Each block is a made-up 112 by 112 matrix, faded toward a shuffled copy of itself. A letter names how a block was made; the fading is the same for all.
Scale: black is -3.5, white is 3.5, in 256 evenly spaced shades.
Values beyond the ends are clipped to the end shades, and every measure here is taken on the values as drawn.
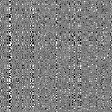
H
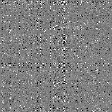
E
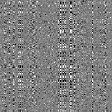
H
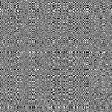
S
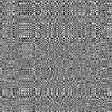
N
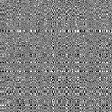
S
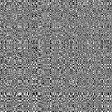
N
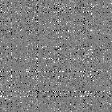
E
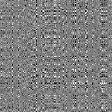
H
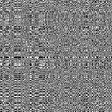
N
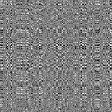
N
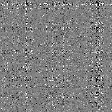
E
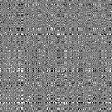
S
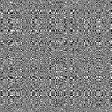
S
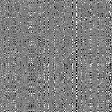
H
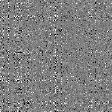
E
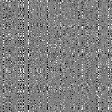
H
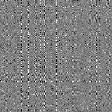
H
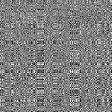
N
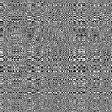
S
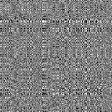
N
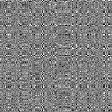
N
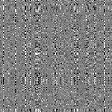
H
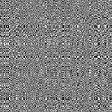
N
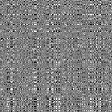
S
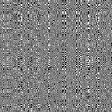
H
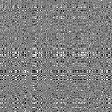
S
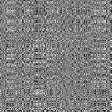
N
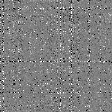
E
